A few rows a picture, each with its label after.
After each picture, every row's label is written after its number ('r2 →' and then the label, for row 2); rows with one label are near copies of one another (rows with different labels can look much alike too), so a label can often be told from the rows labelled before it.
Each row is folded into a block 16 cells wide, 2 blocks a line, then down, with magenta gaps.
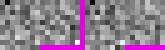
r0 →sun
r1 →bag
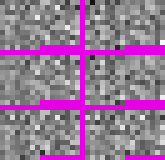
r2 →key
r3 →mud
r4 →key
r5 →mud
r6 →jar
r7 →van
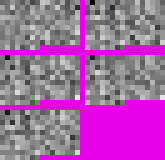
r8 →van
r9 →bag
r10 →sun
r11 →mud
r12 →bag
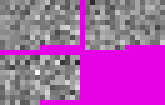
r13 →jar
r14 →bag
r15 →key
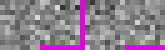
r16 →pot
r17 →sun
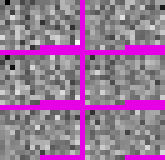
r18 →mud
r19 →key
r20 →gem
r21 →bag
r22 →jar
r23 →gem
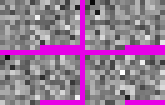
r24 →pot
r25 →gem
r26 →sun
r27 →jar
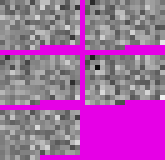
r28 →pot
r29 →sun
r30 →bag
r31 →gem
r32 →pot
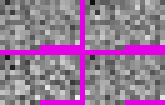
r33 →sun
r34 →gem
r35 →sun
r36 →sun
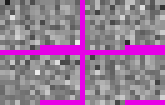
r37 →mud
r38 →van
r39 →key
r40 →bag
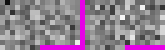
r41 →sun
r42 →jar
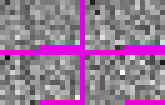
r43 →sun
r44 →gem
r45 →mud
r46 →key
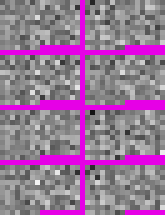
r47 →pot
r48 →bag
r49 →pot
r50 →key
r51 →jar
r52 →mud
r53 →key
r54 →gem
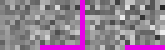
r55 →jar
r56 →pot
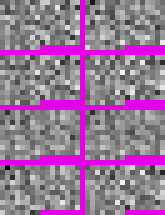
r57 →pot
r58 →sun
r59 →pot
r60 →jar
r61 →bag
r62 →bag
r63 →gem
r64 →jar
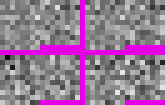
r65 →pot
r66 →van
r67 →gem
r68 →van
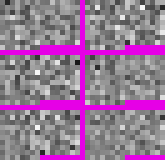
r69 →bag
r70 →van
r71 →key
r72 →sun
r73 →jar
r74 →key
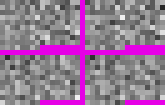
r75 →pot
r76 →pot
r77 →sun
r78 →mud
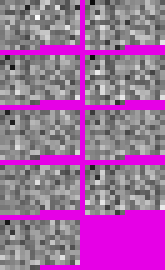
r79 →key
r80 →mud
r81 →gem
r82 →mud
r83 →gem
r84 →bag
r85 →key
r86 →mud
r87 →gem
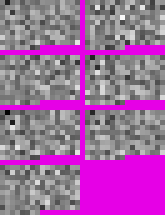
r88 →mud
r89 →jar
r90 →key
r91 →mud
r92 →gem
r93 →bag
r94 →jar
